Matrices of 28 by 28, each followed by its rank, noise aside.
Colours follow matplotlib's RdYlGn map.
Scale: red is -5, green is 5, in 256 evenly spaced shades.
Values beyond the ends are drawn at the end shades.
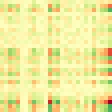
one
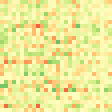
four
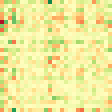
three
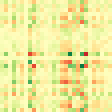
two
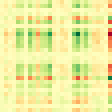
one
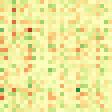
four
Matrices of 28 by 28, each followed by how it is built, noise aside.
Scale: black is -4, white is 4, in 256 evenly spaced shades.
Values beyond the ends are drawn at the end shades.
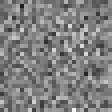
blocks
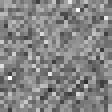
Hankel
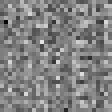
blocks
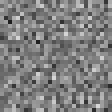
blocks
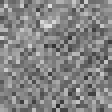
Hankel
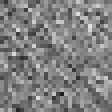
Toeplitz
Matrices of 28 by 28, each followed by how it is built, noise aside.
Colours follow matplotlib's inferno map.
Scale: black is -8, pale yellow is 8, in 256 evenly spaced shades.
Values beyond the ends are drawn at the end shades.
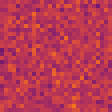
noise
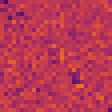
banded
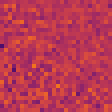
lower triangular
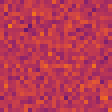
noise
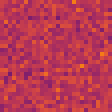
noise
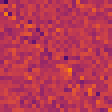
banded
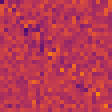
banded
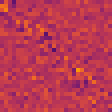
banded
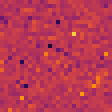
sparse
